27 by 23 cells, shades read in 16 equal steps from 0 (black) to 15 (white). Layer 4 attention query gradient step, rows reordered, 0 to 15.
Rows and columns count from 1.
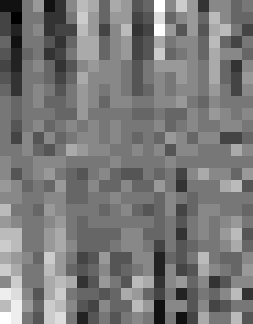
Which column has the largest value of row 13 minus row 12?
22
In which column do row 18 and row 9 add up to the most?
1
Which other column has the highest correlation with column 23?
10
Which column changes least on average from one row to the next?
3
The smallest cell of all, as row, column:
2, 2
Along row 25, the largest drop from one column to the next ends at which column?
23
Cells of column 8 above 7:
12
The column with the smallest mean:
17
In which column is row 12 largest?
16
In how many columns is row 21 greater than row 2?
10
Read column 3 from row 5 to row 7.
6 7 7
